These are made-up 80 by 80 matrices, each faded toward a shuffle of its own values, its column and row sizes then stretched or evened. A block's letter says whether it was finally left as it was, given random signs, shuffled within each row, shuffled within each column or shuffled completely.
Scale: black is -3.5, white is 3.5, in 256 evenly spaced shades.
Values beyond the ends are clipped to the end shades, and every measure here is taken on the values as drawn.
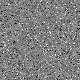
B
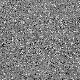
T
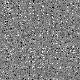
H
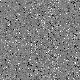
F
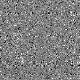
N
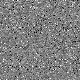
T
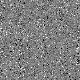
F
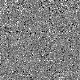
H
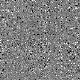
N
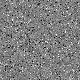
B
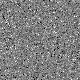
B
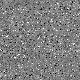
T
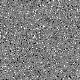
T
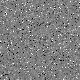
B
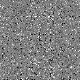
H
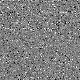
T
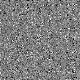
H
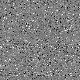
T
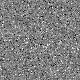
B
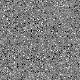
H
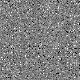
H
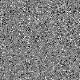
H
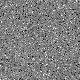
B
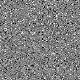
N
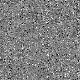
F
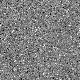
B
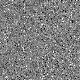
F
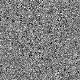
F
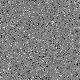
B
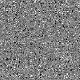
N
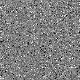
H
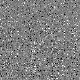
H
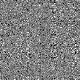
N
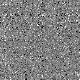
H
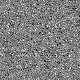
T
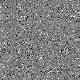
N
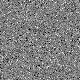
B
